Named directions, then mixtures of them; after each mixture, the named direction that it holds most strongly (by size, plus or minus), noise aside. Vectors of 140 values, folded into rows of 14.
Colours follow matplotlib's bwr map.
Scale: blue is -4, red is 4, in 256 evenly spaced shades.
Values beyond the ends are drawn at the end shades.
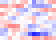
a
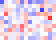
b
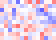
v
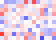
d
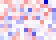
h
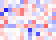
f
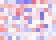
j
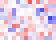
v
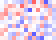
h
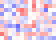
a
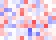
f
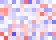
d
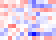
a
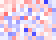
h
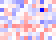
v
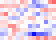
a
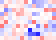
f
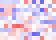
v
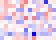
h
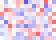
f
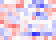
a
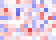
j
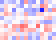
b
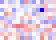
b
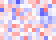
v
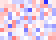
h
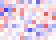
f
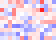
v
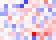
a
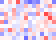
v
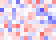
v
